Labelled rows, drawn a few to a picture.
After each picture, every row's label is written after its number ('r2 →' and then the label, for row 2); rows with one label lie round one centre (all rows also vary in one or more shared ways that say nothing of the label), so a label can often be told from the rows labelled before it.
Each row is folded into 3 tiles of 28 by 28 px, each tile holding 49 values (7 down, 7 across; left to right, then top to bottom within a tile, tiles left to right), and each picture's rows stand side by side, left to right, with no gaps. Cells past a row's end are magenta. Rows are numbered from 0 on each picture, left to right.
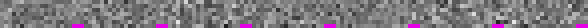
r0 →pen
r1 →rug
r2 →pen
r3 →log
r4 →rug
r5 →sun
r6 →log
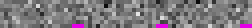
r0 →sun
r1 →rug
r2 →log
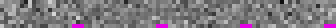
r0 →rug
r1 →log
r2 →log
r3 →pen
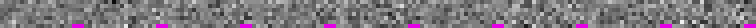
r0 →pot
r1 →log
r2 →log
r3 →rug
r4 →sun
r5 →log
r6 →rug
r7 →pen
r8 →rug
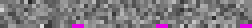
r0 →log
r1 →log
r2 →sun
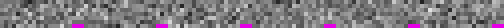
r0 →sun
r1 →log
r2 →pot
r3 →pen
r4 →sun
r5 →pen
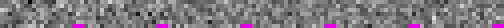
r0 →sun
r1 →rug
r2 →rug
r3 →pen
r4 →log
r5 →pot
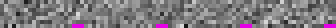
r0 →pen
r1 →pen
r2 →pot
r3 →pot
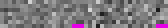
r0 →pen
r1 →pen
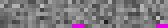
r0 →rug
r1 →log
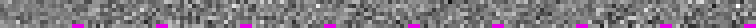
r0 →log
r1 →log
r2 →rug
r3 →rug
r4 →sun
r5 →rug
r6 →pen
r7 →rug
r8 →rug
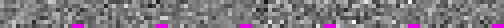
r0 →pen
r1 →log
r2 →rug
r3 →rug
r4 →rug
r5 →rug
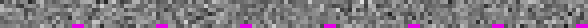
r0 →log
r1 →rug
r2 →sun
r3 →sun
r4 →sun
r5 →pot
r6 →sun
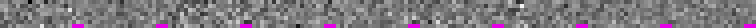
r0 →log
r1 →pen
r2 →log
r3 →log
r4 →pen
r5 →log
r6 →rug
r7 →sun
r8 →sun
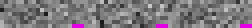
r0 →pen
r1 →pot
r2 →pen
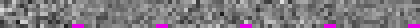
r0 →sun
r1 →rug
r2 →rug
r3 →sun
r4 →rug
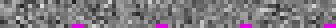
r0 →log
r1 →pot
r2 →pot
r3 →sun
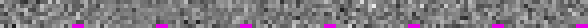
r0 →sun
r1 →pot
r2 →pen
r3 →pen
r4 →pot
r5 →pen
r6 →log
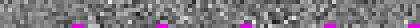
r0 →rug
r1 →pot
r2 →log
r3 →rug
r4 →pen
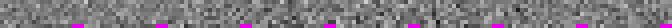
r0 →sun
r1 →pot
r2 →rug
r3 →pen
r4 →rug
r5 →pen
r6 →pen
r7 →sun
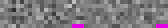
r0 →rug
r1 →pen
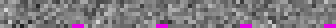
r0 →log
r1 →pot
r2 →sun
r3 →pot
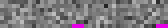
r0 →rug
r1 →sun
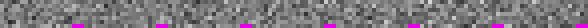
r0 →rug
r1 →rug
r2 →rug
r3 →sun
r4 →sun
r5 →log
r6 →pot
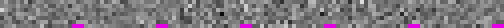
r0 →log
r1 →pen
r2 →pen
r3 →sun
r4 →rug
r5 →pen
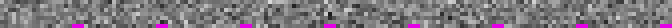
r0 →sun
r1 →sun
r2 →log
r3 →pen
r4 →rug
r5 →sun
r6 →pot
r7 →rug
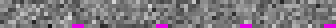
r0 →log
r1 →rug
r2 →rug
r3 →sun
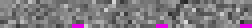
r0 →pen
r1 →log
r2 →log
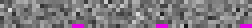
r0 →pen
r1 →pen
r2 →pen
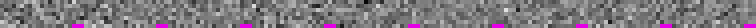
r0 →pot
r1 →pot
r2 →sun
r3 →pot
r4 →sun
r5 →sun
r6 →sun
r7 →pot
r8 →pot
